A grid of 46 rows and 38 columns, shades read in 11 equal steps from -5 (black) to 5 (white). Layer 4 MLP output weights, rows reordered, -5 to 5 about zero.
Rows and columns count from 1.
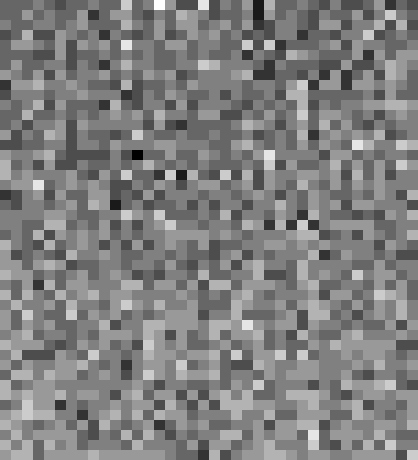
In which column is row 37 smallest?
12
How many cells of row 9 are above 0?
13
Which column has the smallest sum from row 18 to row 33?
11
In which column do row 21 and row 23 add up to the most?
26
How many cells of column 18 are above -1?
21
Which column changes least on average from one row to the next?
7
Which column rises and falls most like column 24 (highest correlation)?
32
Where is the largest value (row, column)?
1, 15
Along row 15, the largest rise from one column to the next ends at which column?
33
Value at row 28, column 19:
2
